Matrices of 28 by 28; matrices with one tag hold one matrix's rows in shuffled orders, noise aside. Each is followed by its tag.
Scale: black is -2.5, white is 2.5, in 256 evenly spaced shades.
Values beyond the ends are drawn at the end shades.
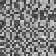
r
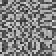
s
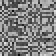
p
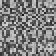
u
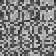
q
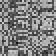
p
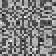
s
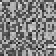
u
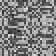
p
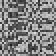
p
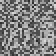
q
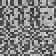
q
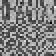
u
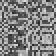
p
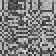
p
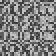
q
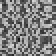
s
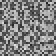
q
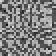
s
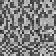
q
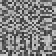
s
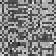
p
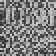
r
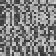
r
